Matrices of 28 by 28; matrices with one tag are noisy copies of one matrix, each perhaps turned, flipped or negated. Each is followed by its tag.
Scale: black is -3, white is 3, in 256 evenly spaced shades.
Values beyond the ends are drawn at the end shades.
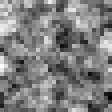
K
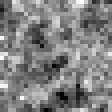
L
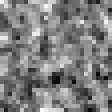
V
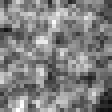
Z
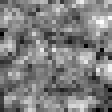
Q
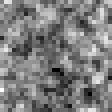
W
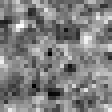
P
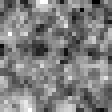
K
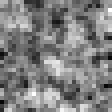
L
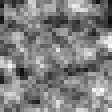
Q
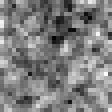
W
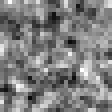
P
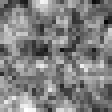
K
